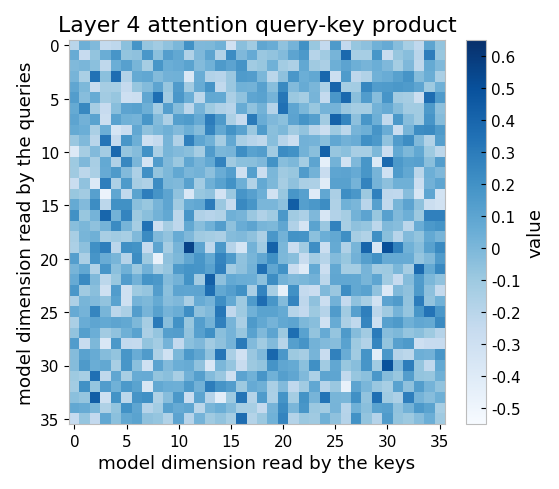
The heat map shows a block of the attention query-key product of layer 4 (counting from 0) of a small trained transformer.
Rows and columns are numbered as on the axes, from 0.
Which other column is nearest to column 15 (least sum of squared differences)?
9
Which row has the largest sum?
7
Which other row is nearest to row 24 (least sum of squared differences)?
26
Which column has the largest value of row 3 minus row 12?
24
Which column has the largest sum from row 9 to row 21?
11
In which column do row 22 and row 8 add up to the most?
13
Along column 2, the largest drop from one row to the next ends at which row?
4
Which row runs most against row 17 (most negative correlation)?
27
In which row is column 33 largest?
21
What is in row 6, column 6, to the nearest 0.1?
0.1
